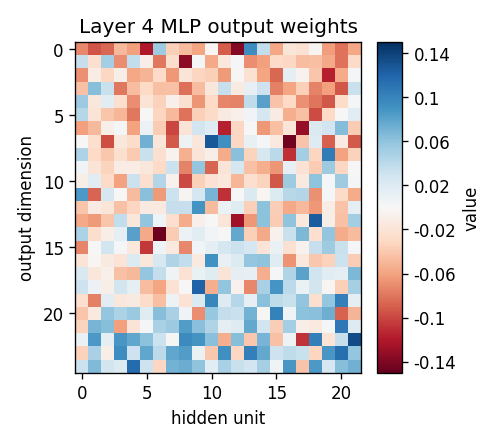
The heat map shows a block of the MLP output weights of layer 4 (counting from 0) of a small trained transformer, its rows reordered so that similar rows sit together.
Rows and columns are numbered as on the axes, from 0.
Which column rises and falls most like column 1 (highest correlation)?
21
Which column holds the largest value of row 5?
0
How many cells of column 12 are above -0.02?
18
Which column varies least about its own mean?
2
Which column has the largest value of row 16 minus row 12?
10
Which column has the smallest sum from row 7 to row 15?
8
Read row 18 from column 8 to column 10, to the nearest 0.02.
0 0.12 -0.06
